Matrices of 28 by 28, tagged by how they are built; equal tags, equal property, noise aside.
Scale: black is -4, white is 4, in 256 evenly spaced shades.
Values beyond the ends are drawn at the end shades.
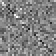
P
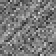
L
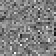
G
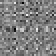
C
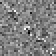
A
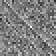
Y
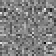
C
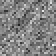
L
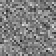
Y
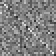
P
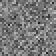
L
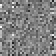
G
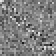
A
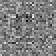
C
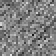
L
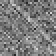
Y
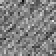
L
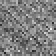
Y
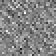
Y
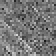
Y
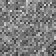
L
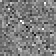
P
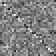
P
